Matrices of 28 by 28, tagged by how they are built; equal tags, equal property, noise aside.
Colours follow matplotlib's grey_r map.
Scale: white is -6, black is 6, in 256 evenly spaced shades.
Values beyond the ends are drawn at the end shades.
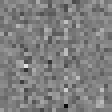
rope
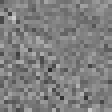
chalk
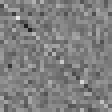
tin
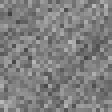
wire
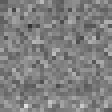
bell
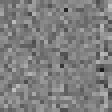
rope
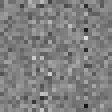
rope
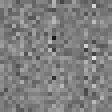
rope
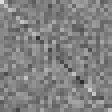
tin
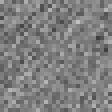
wire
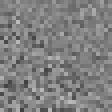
chalk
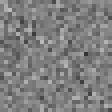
tin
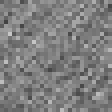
wire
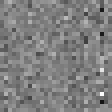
rope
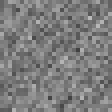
wire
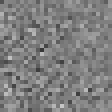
chalk
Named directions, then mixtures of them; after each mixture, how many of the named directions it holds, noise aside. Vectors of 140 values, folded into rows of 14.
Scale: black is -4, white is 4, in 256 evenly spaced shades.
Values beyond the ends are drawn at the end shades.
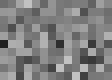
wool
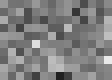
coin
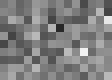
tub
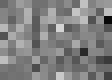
two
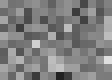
one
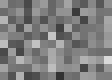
two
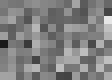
three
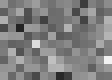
one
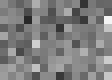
two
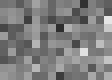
two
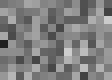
two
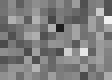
one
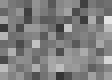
two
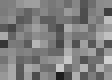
three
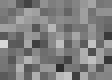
two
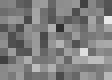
three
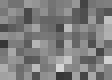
three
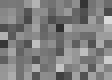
three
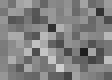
three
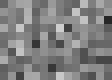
three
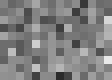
two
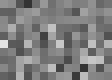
one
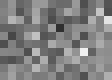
one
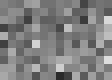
three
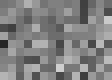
three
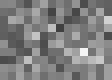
two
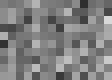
three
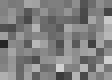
three
